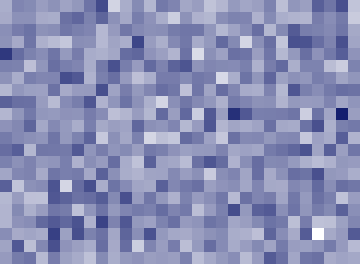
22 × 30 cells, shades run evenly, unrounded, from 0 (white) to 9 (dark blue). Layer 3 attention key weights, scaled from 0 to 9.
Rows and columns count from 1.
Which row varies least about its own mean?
3
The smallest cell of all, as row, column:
20, 27
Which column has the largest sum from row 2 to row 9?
7
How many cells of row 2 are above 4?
17
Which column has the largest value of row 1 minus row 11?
9
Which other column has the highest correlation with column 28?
25
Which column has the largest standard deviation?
29
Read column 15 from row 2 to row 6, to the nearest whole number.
2 5 5 3 6
